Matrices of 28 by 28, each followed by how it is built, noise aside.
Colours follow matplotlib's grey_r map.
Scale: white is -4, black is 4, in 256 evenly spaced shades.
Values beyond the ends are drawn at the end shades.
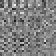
low rank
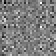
low rank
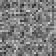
blocks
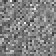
Hankel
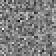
repeating rows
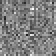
low rank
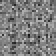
blocks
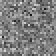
blocks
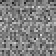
repeating columns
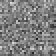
blocks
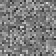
repeating rows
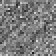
Hankel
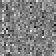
uneven columns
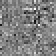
low rank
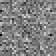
repeating rows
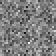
repeating rows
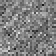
Hankel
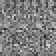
repeating columns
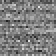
blocks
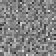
repeating columns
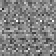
repeating columns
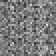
repeating rows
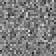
repeating columns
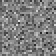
repeating rows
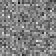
repeating rows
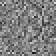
low rank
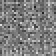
blocks
